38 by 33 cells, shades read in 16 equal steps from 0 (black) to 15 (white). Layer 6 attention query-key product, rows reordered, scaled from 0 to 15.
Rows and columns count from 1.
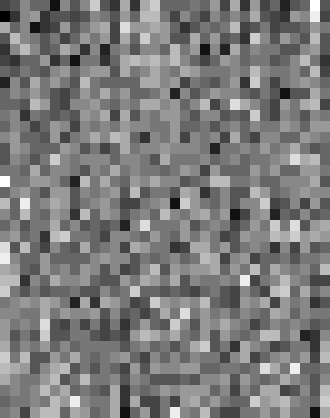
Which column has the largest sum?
16
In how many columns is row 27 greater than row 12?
9
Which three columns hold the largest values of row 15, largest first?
30, 6, 32
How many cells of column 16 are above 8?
14
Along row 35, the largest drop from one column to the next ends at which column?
7
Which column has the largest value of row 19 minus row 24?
3
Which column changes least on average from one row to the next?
10
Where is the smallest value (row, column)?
2, 1
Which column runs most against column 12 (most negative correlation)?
15
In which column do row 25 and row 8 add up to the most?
26
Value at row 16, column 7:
8
